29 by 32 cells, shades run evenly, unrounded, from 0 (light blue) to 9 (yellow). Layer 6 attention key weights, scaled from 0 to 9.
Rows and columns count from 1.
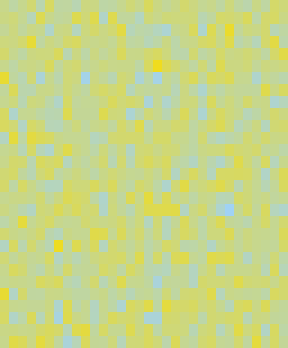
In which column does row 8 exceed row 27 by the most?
2
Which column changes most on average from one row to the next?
25
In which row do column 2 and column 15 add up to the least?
10
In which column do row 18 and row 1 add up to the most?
17
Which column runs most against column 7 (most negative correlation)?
21
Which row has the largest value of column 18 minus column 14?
6
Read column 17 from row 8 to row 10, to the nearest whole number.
4 1 5
